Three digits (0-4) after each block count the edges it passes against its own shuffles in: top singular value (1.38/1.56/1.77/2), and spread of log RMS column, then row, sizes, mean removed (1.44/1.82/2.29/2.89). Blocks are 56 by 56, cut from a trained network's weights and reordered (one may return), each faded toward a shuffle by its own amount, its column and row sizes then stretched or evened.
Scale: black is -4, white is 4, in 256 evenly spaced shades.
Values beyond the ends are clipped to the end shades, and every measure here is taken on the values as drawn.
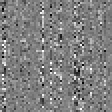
1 4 0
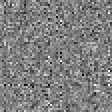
1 2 1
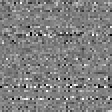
0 0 4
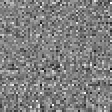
2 1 3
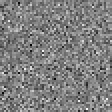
1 1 1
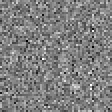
0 1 0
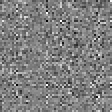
2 3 1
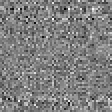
3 0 3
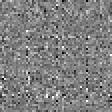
0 3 2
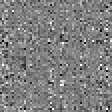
2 4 2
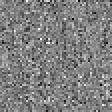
1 2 2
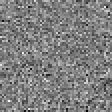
1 1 1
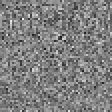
2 0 1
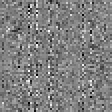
3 4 0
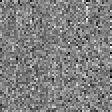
0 2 0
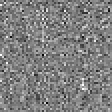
3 2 2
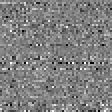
1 0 4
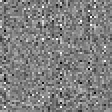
1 3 1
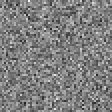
1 0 0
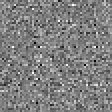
1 1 3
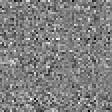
1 2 3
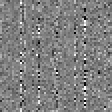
2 4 0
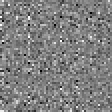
0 3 2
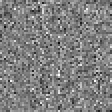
1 3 0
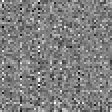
2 3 2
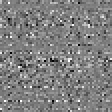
0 2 4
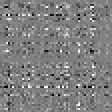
3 3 4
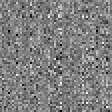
3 3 1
